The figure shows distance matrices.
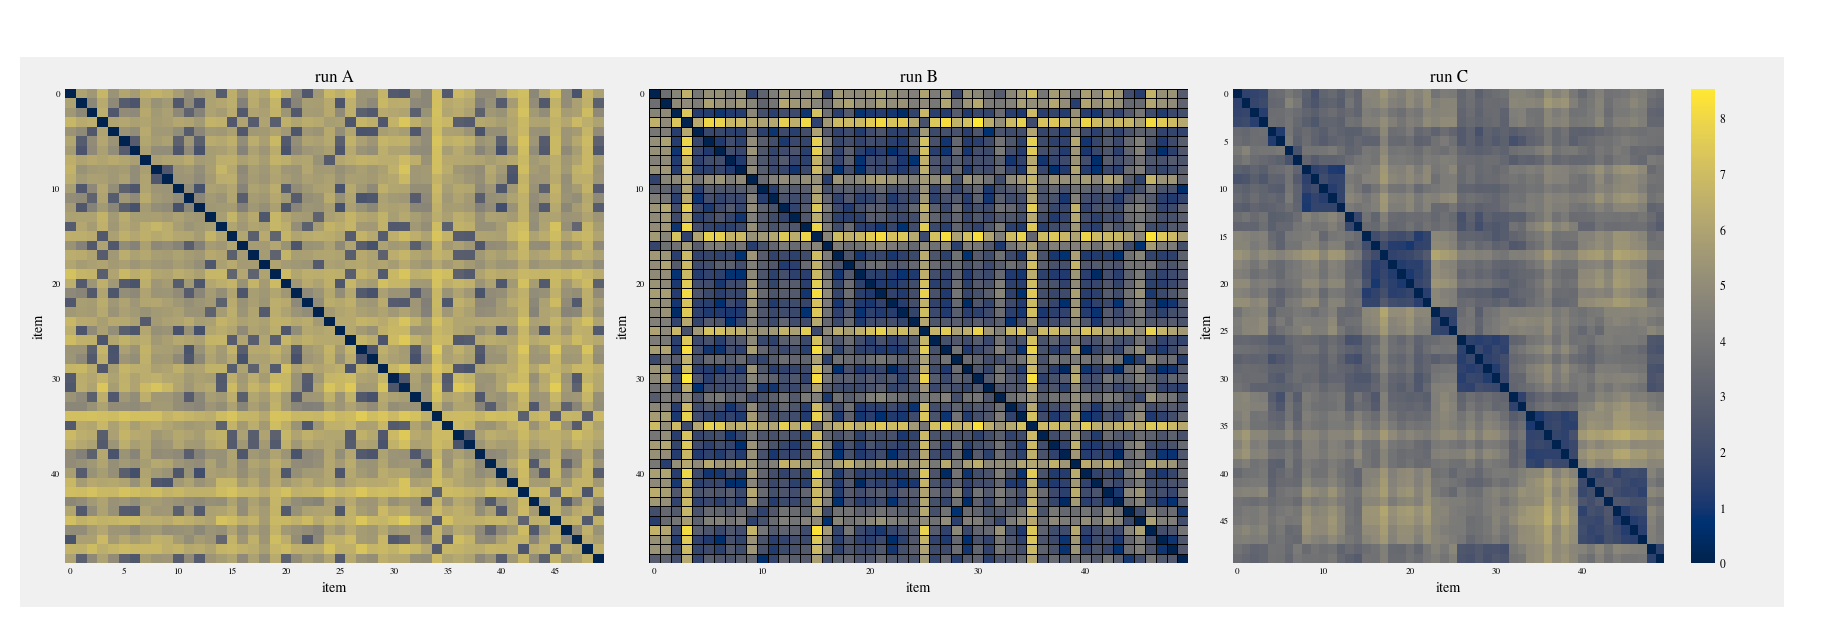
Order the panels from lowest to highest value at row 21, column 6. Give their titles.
run B, run C, run A
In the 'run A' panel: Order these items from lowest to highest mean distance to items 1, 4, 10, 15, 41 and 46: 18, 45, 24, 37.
37, 18, 24, 45
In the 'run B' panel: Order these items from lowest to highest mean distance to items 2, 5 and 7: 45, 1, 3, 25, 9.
45, 9, 1, 25, 3
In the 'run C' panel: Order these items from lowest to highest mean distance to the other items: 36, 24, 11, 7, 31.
31, 7, 11, 24, 36
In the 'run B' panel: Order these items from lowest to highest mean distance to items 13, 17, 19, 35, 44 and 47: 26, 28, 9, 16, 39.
26, 28, 16, 9, 39
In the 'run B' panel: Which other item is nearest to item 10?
49
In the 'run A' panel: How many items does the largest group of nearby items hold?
10
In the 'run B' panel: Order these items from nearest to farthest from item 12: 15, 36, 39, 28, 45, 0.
36, 28, 45, 0, 39, 15
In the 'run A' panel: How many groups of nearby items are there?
9
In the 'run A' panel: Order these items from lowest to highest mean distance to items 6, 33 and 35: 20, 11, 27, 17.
20, 11, 27, 17
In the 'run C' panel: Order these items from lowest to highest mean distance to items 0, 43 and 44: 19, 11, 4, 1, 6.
1, 4, 6, 11, 19
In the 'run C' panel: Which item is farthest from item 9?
17
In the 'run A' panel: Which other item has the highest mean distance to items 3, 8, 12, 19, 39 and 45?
31
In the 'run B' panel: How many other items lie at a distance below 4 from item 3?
3
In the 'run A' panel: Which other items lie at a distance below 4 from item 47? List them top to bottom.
0, 14, 22, 30, 31, 35
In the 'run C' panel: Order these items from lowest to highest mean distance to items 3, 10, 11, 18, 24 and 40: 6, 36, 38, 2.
2, 6, 38, 36
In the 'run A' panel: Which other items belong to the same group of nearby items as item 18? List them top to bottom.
13, 23
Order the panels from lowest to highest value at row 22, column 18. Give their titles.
run C, run B, run A
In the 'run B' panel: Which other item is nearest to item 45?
16
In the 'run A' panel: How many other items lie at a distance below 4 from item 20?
9
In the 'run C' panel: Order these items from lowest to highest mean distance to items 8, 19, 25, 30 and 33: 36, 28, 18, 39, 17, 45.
28, 18, 39, 17, 36, 45
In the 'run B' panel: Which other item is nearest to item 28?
44
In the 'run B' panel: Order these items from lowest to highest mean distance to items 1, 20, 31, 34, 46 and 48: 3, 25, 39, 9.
39, 9, 25, 3
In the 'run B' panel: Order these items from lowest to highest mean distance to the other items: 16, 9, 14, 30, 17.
17, 14, 30, 16, 9
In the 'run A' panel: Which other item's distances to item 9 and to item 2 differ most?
41
